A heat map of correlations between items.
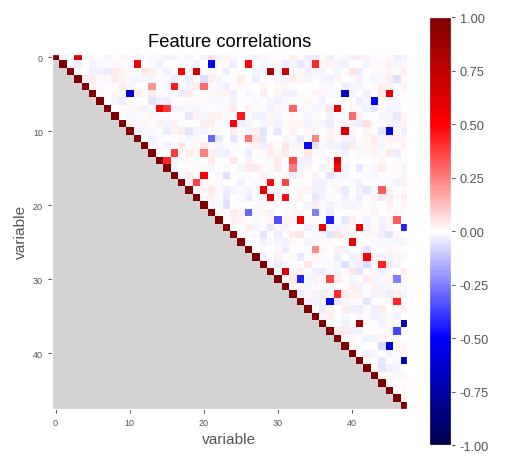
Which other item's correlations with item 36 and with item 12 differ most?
41
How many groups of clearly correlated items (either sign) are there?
14
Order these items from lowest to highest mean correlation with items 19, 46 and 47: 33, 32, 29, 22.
32, 22, 33, 29
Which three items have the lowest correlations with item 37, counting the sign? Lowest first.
33, 22, 46
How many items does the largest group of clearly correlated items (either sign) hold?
5
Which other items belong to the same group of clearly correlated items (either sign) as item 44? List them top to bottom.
18, 28
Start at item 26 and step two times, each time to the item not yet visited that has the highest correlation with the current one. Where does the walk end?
11
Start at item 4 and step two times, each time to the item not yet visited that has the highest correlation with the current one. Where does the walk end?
20
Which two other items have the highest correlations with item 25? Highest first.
40, 8
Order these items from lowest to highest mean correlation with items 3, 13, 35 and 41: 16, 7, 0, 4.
7, 4, 16, 0
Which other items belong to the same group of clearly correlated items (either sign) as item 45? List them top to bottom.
5, 10, 39
